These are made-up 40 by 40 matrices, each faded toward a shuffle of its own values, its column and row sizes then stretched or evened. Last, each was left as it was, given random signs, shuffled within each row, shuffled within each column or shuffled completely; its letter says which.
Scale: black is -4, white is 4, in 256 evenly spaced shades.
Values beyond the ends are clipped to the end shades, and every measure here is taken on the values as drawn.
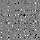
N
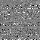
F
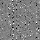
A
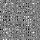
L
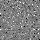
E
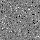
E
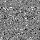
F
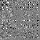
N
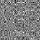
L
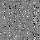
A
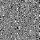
A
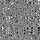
L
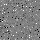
E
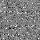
F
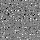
F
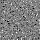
E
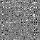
N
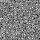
E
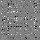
L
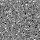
E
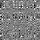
L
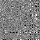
N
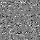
F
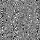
A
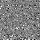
F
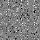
A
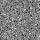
E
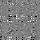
L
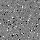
E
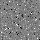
E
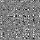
N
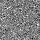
E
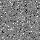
E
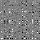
N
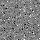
E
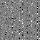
A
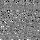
F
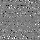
F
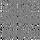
L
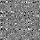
L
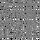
N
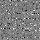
F
